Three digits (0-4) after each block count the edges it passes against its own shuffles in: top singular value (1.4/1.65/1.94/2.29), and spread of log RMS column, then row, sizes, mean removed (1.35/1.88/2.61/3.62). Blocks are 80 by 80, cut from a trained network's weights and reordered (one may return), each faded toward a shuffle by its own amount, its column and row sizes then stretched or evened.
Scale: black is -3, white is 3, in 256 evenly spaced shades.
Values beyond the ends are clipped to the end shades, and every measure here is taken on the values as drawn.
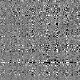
1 3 3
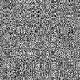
3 2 0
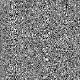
1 3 0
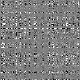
1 4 4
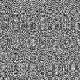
4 0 1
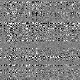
3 3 4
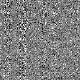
1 3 1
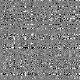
1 3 4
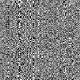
3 3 0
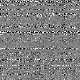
2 2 4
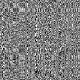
4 3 0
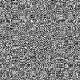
4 0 2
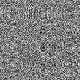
4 0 0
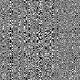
3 4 1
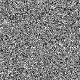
0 0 2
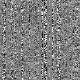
0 4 0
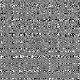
3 3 4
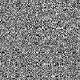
2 1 2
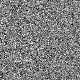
0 1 0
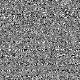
0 0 3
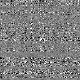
0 2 4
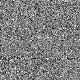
0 0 2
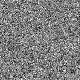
1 0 0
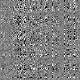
2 4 3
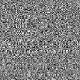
4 1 3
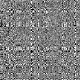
4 3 2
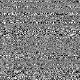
1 1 4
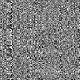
4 3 1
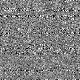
1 0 3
